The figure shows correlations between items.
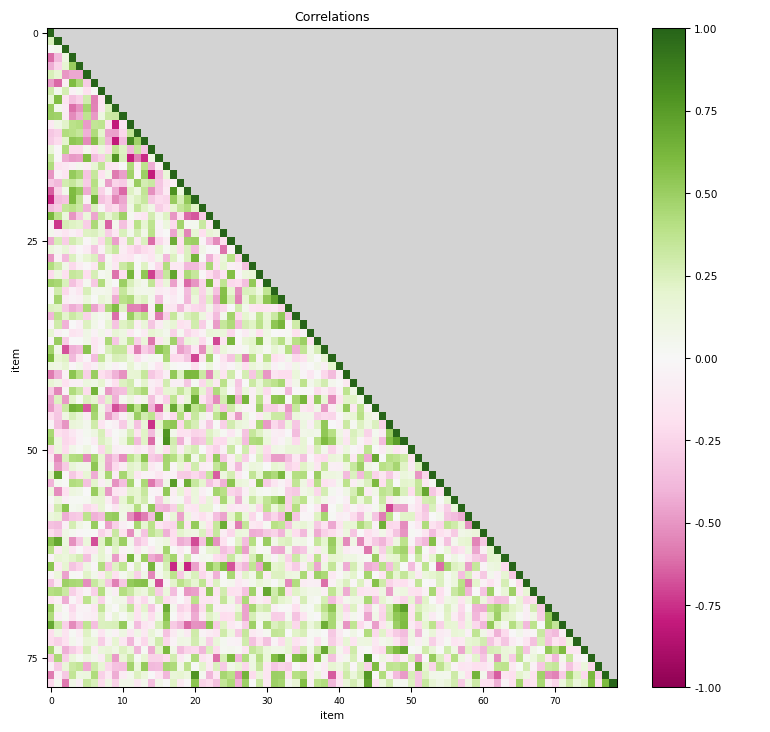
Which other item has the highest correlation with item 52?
55
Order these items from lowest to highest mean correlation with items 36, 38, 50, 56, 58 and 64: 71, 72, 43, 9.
43, 72, 9, 71
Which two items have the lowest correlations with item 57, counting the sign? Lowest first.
47, 38
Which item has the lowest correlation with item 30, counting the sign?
19
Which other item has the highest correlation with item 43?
6
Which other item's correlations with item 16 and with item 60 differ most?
49
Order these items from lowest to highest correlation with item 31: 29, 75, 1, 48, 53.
48, 29, 1, 53, 75
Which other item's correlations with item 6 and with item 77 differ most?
51
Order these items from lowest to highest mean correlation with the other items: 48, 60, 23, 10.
60, 23, 10, 48
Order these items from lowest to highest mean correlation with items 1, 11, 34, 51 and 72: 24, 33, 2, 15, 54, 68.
15, 33, 68, 24, 2, 54
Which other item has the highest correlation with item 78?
44
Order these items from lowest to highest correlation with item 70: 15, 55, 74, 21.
21, 15, 55, 74
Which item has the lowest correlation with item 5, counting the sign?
45
